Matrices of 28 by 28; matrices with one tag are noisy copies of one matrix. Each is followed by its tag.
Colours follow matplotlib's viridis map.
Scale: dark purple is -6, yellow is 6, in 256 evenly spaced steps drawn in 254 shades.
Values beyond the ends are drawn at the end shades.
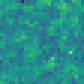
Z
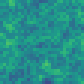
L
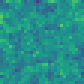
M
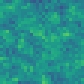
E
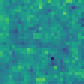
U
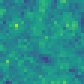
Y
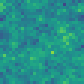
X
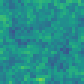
U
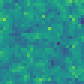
U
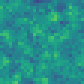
E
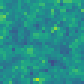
U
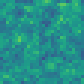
Z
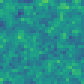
Z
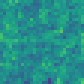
L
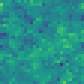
X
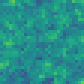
L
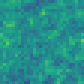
L
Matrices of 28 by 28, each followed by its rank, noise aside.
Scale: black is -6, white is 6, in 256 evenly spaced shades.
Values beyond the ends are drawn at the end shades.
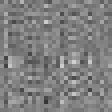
three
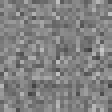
six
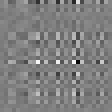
one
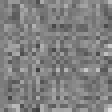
three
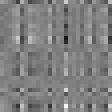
one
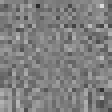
four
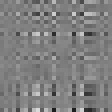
one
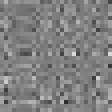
four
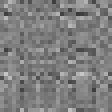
four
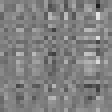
two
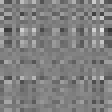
one
